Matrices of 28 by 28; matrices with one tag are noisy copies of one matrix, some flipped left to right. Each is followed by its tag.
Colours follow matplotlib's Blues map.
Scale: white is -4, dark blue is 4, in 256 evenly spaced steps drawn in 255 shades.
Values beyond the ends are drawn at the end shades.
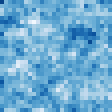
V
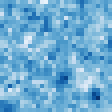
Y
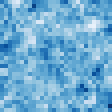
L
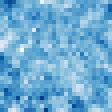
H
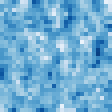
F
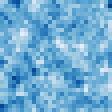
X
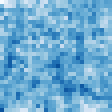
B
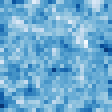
L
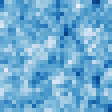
X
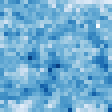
B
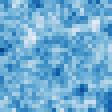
L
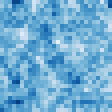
X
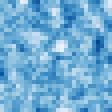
F
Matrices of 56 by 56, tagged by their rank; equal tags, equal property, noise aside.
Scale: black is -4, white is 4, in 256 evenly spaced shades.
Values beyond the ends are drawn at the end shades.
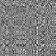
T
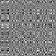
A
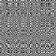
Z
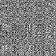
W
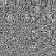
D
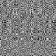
W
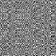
T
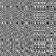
A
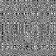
T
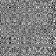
W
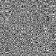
W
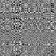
T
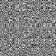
D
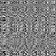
A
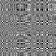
Z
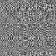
W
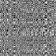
T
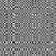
Z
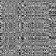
T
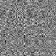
D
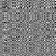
A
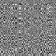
W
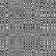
Z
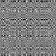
A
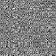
D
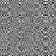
A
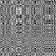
A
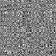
W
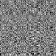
W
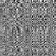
A
